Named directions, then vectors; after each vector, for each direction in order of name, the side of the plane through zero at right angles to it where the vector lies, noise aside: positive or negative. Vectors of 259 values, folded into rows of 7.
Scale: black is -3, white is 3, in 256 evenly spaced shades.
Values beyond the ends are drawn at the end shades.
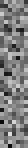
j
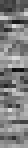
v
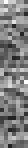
positive, negative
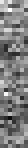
negative, negative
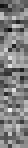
positive, positive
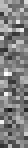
negative, negative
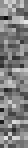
positive, negative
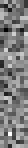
positive, positive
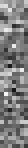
negative, negative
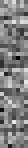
positive, negative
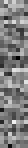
positive, negative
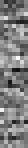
negative, positive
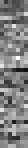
negative, positive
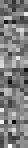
negative, positive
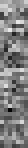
negative, negative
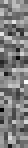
positive, negative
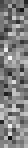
positive, positive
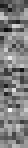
positive, positive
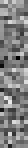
positive, negative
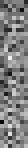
positive, positive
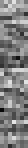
positive, negative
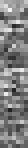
negative, negative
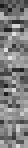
positive, positive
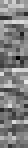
positive, negative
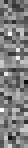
negative, positive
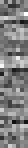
negative, positive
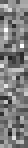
negative, negative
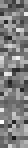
negative, positive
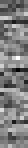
negative, positive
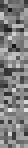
positive, positive
